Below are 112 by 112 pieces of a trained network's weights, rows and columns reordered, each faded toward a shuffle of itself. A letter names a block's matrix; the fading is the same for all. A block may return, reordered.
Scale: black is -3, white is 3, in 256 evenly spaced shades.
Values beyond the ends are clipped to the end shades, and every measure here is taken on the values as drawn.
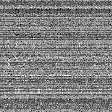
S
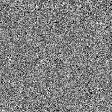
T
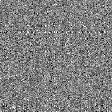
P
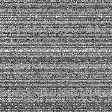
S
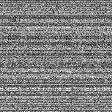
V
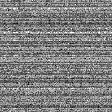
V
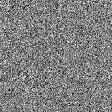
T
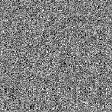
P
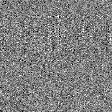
P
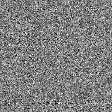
T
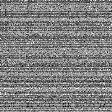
S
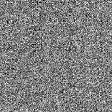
T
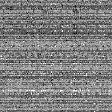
S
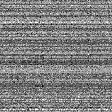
V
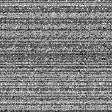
S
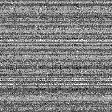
V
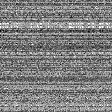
V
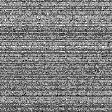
V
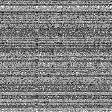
S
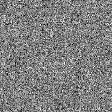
T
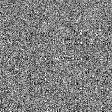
P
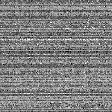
S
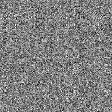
T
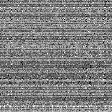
S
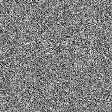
T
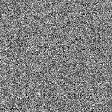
T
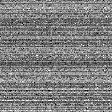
S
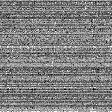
S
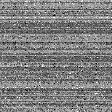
S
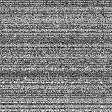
V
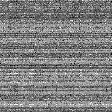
S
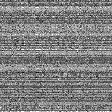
V
